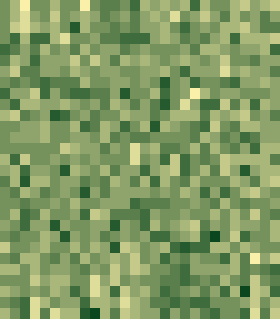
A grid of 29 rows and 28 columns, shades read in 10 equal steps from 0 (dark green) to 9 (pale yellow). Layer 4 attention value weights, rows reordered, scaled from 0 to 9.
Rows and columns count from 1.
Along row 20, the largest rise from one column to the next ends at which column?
10
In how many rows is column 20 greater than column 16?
11
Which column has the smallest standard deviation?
27
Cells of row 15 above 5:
9
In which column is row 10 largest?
19
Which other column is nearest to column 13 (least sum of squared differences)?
1
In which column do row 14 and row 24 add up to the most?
14
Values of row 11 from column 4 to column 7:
4 5 1 2
